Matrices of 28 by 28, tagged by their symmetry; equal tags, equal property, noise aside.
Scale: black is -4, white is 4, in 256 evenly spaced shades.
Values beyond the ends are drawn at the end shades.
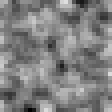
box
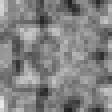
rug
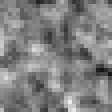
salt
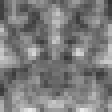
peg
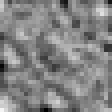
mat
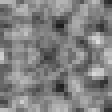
rug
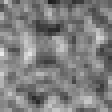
salt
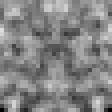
peg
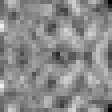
rug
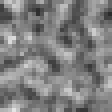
salt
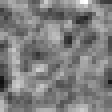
salt
